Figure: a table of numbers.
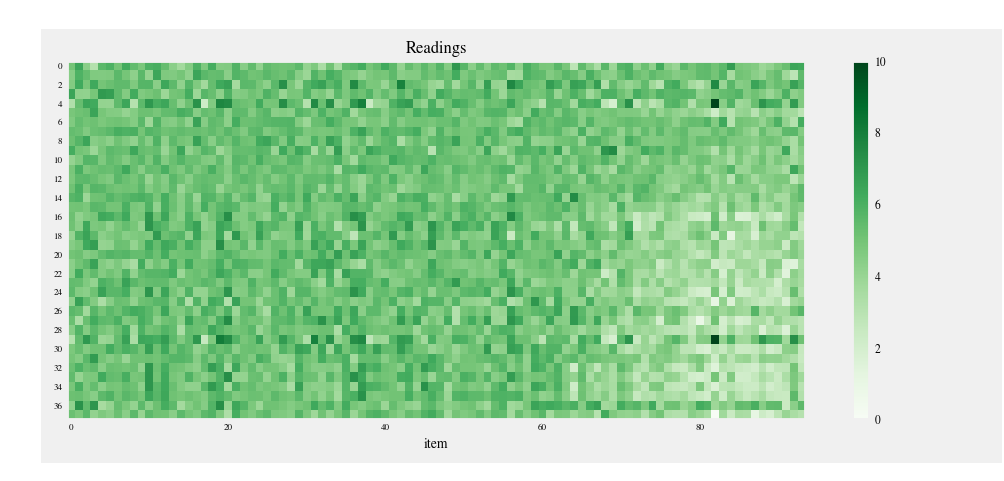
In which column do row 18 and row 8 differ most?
84
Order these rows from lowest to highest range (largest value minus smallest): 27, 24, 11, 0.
11, 0, 24, 27
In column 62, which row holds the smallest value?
17
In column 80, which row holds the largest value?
36
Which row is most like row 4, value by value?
29
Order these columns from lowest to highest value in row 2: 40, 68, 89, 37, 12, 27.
68, 40, 89, 37, 12, 27
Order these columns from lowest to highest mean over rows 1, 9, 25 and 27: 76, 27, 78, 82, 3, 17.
82, 78, 76, 3, 17, 27
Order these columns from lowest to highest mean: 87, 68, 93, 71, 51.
87, 93, 68, 71, 51
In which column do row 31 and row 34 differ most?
64
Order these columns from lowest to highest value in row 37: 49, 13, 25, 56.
56, 13, 49, 25
